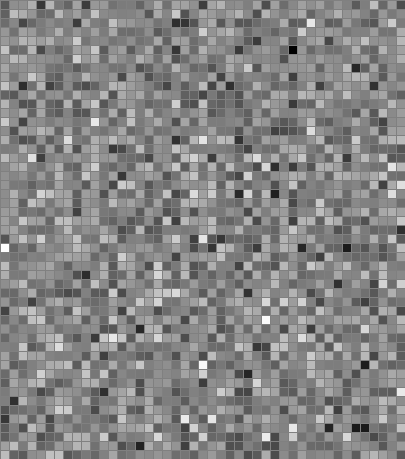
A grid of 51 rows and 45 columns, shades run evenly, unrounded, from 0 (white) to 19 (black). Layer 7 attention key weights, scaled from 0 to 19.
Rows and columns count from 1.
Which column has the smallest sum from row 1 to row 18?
11
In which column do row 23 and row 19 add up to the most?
33
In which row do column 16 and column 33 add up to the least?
48
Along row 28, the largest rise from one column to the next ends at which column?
2
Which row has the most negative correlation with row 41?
43
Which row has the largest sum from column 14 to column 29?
3
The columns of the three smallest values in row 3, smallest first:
35, 44, 13
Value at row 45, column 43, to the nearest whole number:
5
